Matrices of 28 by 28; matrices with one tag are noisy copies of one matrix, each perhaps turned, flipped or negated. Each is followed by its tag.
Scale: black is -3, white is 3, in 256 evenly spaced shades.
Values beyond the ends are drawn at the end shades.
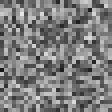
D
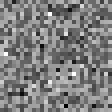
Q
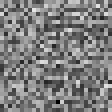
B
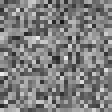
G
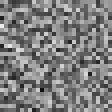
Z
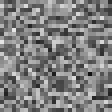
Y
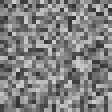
Z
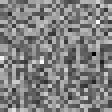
B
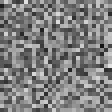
B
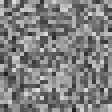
D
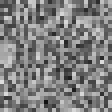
Y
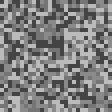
Q
